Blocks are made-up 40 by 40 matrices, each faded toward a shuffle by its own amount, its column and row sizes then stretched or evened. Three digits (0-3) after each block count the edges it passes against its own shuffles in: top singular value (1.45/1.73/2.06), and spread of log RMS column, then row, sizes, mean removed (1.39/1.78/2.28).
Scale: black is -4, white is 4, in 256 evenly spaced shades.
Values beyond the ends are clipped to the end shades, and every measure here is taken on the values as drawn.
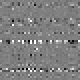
3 1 3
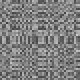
3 0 2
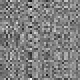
3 3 1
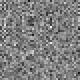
2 2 0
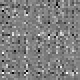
2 3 2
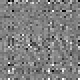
2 2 3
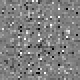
0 2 0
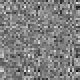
3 2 2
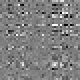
3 3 3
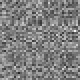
3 0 2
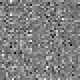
1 1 0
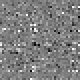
0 1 2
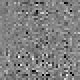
1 2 2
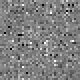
0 1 2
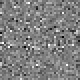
0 0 2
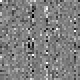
1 3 0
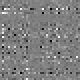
0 2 3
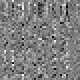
2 3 0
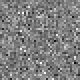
0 0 1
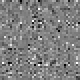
2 2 2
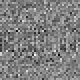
2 0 1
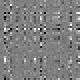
3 3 2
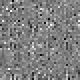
1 1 1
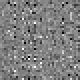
2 2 1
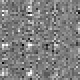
2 3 1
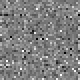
1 0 0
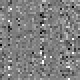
0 3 0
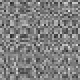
3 1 3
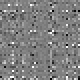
2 3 3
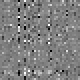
2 3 2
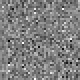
0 2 0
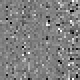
0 3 0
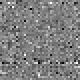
1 1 2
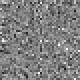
1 1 0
